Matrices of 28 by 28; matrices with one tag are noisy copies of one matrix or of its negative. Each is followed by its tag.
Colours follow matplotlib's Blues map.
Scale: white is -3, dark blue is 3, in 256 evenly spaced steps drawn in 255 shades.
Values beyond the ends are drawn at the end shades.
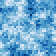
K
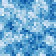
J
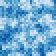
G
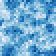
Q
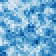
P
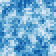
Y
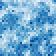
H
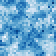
K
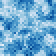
J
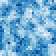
Y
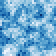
Q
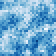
H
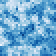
P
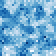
Q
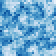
Q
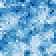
H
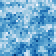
H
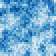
H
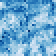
H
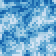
H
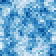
Y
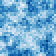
K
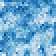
H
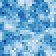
J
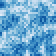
H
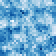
G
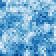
H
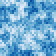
K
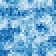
G
